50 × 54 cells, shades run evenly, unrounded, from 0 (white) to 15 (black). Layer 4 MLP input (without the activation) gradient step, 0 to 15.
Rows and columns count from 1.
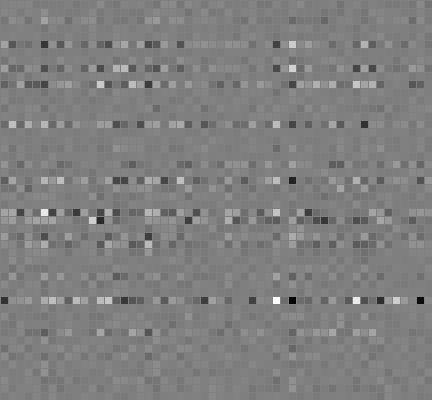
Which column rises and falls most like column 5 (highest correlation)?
12
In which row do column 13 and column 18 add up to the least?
11
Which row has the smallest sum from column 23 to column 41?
6
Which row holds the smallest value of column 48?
28
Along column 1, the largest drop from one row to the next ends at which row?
39
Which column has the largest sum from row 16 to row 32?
13
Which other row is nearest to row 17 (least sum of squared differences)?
20
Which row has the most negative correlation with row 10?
30
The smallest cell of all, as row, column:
38, 35
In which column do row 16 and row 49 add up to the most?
46
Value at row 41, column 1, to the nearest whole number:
8
